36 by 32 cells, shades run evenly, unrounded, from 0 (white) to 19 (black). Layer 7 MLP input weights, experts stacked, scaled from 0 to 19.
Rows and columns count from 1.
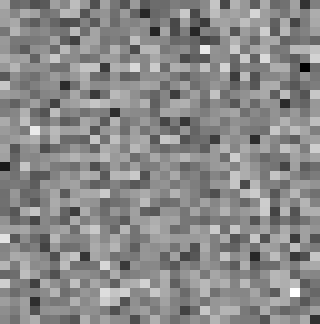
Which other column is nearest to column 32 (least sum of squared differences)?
27
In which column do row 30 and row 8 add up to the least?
14
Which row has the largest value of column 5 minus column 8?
1
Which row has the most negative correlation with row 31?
22
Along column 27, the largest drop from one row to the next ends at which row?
28
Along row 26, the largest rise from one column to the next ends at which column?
23
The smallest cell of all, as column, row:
30, 33
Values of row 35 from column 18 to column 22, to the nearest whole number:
9 14 11 4 8
